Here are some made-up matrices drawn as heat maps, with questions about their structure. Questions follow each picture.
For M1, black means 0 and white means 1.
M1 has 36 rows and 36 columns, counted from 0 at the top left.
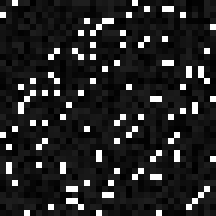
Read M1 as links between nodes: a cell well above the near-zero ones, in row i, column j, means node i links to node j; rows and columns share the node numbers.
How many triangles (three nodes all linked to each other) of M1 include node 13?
2
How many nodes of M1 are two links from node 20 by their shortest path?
5
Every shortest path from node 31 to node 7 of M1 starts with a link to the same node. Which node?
node 34
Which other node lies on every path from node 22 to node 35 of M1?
node 29
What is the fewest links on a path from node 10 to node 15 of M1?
4
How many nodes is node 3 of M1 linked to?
3
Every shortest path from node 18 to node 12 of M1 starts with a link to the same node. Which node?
node 32
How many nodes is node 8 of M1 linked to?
3
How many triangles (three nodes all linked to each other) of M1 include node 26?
3
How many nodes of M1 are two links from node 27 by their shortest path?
3
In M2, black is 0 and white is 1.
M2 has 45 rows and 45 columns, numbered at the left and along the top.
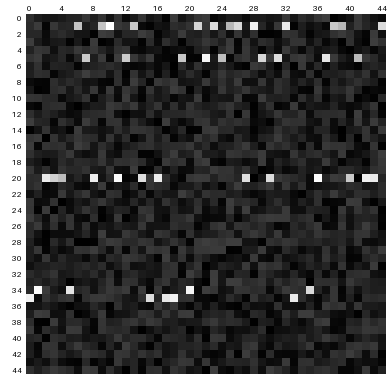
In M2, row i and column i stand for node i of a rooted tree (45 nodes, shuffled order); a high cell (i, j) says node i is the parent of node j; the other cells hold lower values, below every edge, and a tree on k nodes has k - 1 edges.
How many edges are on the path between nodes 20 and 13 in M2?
3
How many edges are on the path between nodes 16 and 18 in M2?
4
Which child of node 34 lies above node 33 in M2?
35
